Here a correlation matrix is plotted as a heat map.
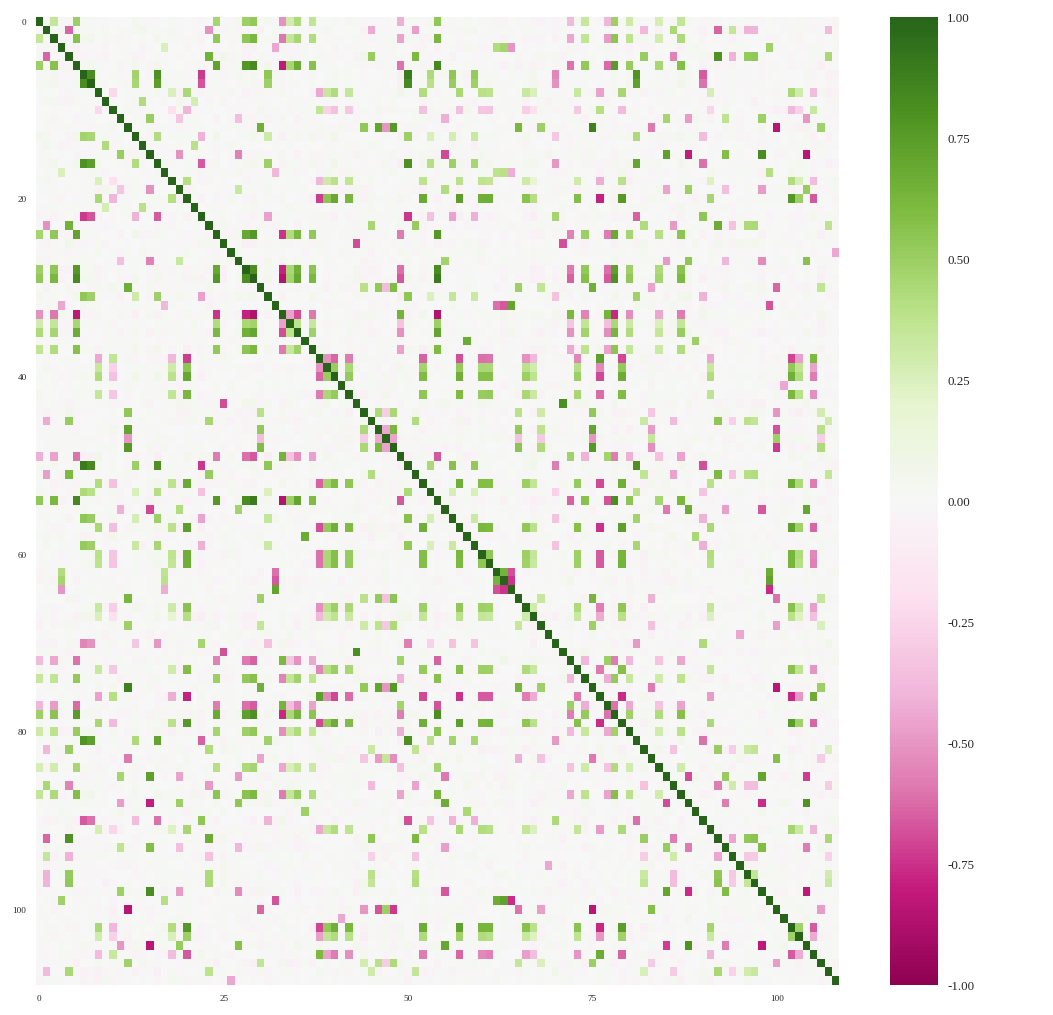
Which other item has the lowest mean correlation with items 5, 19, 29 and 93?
33
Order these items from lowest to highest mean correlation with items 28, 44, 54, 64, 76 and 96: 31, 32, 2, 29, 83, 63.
63, 83, 31, 32, 2, 29
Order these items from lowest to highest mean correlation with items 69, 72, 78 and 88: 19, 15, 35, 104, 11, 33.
15, 11, 33, 35, 19, 104
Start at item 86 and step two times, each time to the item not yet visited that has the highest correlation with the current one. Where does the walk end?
94
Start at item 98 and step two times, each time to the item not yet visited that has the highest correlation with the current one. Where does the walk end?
85
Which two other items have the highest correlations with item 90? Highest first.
22, 70
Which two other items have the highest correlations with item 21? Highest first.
14, 9
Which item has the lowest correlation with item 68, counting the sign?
100
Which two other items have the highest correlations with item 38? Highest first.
76, 105
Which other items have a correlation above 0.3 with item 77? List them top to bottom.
33, 49, 72
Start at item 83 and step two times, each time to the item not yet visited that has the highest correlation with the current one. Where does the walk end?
47
